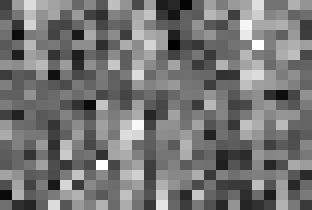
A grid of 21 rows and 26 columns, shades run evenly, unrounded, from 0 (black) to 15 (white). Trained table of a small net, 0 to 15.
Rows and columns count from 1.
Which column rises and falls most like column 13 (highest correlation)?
3
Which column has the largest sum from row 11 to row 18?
12
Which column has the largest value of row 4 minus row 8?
8
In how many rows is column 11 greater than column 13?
11
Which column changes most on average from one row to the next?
7
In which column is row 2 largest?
22
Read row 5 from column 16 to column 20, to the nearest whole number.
4 3 6 6 7
